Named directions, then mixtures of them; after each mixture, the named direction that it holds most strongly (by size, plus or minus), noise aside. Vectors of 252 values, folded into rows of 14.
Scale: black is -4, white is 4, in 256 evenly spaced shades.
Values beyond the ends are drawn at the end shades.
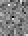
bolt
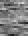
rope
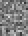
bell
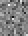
bolt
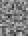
bell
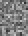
bell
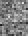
bell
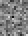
bolt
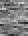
rope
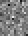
bolt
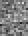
bell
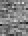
rope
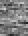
rope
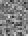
bell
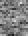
rope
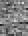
rope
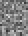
bell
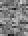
rope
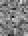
bolt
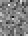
bolt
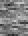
rope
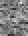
rope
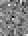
bolt
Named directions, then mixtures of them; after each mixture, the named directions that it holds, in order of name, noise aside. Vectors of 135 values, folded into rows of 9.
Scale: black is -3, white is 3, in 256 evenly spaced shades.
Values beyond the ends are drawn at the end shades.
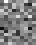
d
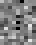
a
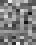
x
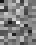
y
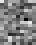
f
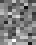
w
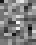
a, d, y.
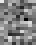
f.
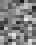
a, f.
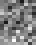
a, w.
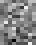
w.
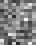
f, w, x.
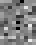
a.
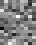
d, w.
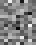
a, x, y.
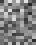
d, x, y.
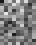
d, x, y.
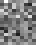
d.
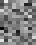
d.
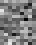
d, f, w.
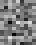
f, y.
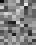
w, y.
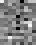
a, f.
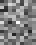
y.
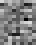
d, f.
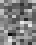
f, w.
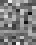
x.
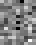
a.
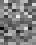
d, f.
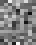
x.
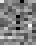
a, f.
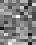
d, w.
